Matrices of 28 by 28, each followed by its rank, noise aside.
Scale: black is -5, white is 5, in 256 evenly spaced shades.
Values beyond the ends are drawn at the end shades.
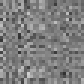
four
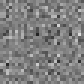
six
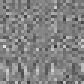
four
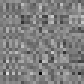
three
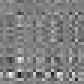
two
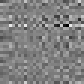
two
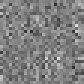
six
